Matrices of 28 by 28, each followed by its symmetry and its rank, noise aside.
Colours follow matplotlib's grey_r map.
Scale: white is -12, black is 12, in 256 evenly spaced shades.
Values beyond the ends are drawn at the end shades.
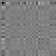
symmetric, rank one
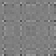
symmetric, rank one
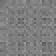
symmetric, rank two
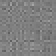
no symmetry, rank three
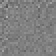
symmetric, rank three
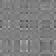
no symmetry, rank two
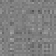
antisymmetric, rank two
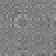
symmetric, rank three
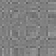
symmetric, rank two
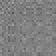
symmetric, rank three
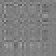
antisymmetric, rank two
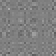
symmetric, rank two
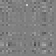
no symmetry, rank two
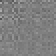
no symmetry, rank two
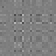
symmetric, rank one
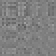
antisymmetric, rank two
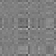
symmetric, rank one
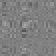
no symmetry, rank three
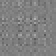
no symmetry, rank two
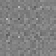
symmetric, rank three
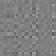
antisymmetric, rank two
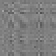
no symmetry, rank two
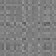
no symmetry, rank two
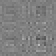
no symmetry, rank two
